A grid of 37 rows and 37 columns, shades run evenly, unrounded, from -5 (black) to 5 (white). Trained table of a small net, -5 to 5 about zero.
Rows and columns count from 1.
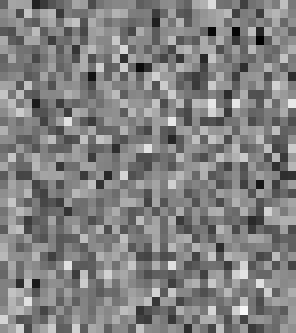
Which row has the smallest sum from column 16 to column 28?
29
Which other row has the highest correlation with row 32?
16
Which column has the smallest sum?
8
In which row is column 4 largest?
34
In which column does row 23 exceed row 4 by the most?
30
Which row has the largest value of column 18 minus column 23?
25
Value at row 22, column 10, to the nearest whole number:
2
